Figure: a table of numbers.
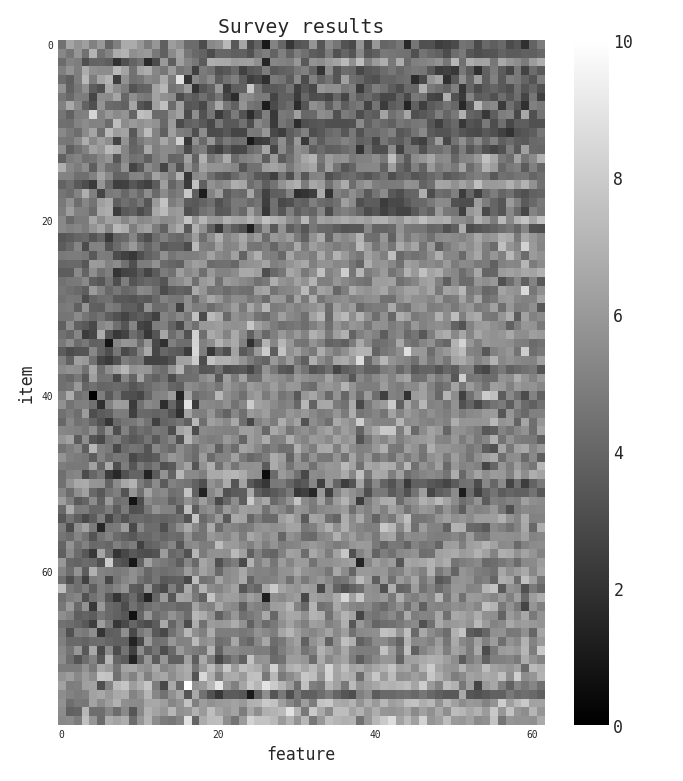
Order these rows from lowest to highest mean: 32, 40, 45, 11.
11, 40, 32, 45
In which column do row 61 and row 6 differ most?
59
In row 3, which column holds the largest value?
7
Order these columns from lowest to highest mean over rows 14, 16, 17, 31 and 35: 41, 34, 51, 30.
34, 41, 30, 51
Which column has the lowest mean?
9
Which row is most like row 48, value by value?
44
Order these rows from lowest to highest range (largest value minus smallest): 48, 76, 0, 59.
48, 76, 0, 59
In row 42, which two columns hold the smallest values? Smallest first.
15, 9
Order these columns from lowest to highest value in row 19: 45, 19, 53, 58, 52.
45, 58, 19, 52, 53
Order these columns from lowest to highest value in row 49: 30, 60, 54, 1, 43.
30, 1, 54, 43, 60
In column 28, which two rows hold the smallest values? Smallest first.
10, 18
